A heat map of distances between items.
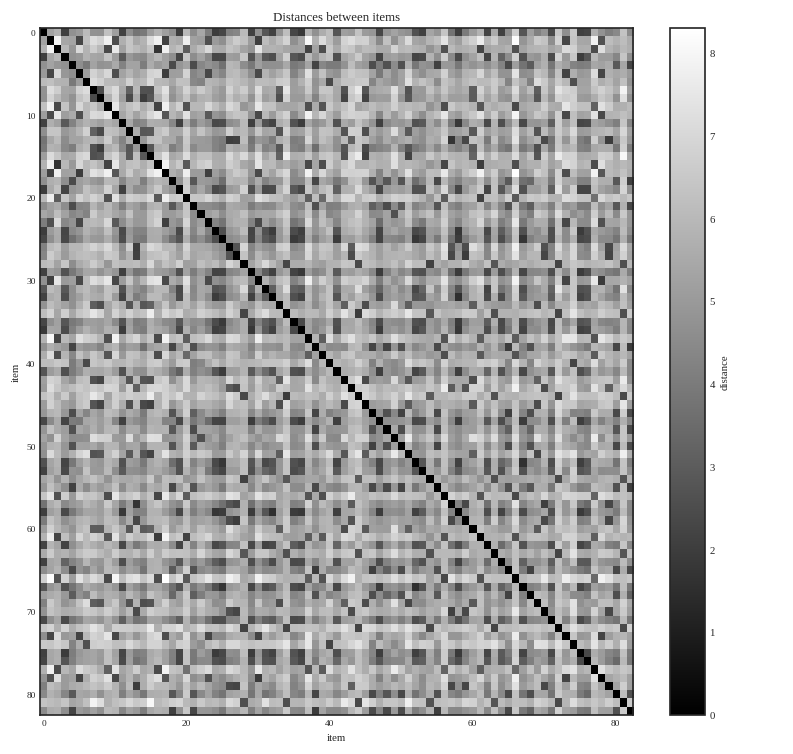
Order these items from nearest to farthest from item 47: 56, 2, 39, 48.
48, 39, 2, 56
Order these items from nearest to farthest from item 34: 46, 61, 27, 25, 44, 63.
44, 63, 61, 25, 27, 46
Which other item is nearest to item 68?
65
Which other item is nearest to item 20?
61
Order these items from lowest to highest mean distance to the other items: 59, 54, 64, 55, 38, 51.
64, 38, 55, 59, 54, 51
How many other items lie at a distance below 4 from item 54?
6
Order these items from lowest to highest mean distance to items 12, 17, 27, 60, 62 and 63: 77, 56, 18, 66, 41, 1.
41, 18, 1, 77, 56, 66
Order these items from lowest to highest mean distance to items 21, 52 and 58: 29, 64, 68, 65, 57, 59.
29, 64, 65, 68, 57, 59
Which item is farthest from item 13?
66
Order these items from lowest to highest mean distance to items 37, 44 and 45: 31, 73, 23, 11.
11, 31, 23, 73
